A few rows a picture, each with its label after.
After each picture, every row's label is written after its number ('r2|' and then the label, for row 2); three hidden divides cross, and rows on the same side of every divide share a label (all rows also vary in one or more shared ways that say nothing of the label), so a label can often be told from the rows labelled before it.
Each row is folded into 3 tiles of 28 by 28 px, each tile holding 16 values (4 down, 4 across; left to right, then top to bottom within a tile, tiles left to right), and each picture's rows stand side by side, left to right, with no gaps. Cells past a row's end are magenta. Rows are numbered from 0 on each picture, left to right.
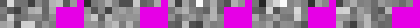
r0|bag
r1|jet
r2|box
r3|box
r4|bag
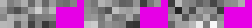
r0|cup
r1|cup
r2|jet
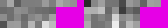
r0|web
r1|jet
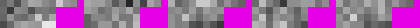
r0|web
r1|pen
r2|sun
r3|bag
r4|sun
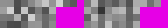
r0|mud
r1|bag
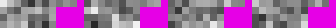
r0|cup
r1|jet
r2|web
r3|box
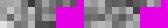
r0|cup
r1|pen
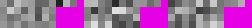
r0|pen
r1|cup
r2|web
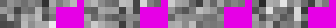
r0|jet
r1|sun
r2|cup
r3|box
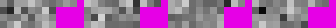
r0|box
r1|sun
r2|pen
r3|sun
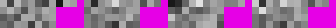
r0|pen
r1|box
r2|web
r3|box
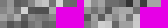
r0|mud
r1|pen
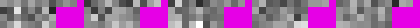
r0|box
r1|jet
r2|bag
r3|jet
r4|pen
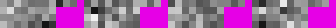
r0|cup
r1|bag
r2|bag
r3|web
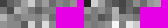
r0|web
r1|jet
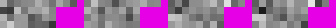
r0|sun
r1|bag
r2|mud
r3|mud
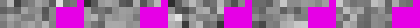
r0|mud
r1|jet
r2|bag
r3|web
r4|sun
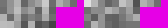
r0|sun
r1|sun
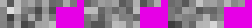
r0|box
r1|jet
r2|web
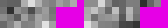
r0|web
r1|cup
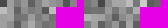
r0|bag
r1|mud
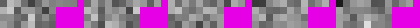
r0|bag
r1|bag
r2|pen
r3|jet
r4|jet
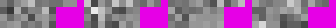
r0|box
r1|box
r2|jet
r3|sun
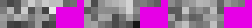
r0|mud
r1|sun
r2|box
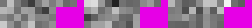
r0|bag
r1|cup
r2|mud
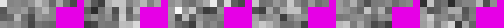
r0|sun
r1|web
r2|mud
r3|sun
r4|cup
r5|bag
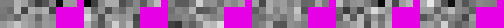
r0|pen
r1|jet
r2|web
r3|box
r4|pen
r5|cup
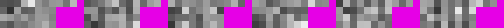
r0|web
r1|jet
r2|box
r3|web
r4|bag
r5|bag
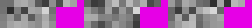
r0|pen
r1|mud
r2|pen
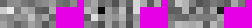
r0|bag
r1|bag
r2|pen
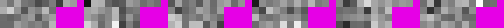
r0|pen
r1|bag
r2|bag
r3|web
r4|web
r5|mud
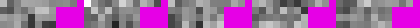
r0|sun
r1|sun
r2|box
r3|pen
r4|web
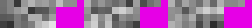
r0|web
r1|cup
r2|cup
